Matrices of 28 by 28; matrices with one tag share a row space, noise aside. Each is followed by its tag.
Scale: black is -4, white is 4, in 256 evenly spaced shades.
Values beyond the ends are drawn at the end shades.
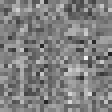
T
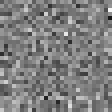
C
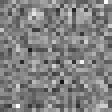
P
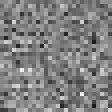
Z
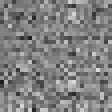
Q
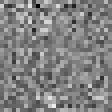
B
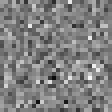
B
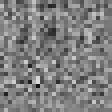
B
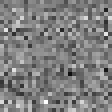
Q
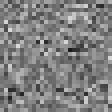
T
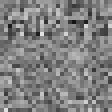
T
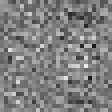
T
